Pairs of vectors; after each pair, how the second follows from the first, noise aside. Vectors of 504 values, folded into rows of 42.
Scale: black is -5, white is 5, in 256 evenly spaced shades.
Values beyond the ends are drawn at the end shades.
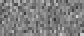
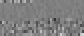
partly zeroed.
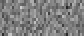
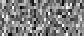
negated, scaled up.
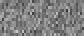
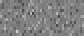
partly zeroed.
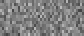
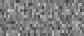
sign-scrambled.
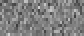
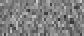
wrapped around, negated.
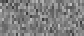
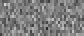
wrapped around, negated.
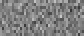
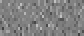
partly zeroed.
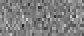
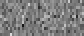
sign-scrambled.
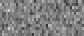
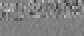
partly zeroed.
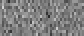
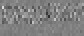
partly zeroed.
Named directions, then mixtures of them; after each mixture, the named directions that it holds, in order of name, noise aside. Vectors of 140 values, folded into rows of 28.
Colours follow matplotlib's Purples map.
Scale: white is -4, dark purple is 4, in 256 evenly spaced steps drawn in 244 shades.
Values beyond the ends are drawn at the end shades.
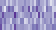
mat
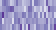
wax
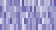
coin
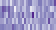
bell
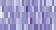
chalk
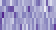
mat, wax.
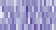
chalk.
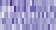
bell, wax.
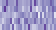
mat, wax.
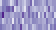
bell, wax.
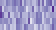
chalk.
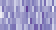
chalk.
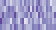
coin, mat.
